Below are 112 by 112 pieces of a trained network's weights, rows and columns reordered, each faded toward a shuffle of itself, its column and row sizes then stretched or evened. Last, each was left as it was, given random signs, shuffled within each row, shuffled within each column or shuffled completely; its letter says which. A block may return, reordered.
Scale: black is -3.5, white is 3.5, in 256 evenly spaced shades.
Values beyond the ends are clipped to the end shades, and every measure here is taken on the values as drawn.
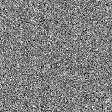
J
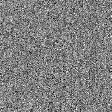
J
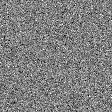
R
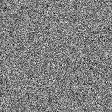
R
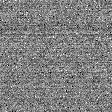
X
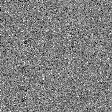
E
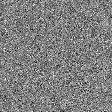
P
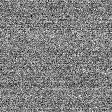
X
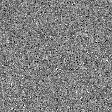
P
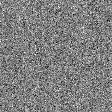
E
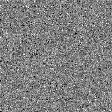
J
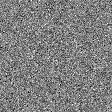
R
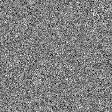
P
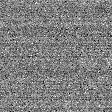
X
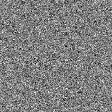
J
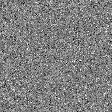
E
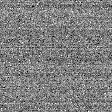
J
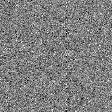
P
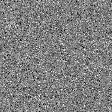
E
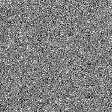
J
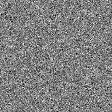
J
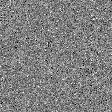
E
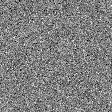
R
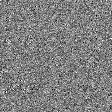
P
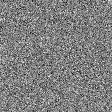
R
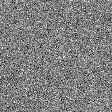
E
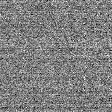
J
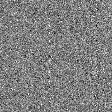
E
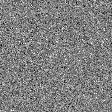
P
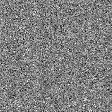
J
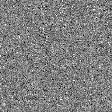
J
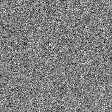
X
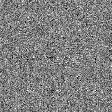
J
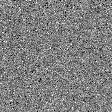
X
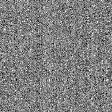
J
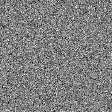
E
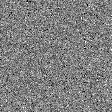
E
